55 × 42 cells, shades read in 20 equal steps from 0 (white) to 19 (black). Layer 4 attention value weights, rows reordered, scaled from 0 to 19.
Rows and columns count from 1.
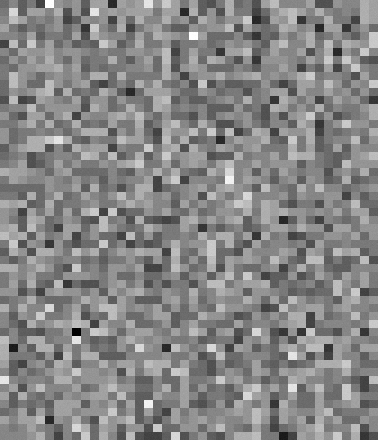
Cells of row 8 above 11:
6
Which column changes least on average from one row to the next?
30
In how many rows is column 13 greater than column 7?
27
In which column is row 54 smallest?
9
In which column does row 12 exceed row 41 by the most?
15
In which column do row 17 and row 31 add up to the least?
24
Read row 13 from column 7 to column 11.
9 10 7 12 8
